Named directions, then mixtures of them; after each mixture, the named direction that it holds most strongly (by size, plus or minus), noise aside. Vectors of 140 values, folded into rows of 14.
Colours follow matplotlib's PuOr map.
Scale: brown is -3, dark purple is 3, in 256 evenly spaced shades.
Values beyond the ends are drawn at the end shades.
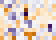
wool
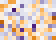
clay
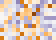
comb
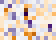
wool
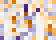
wool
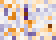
wool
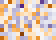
comb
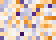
comb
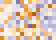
comb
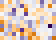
clay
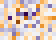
comb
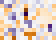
wool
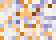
comb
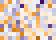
comb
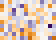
clay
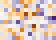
comb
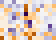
wool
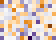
comb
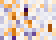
wool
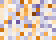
comb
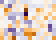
wool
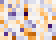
wool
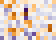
wool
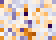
wool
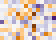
comb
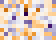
wool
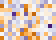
comb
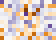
comb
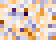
clay
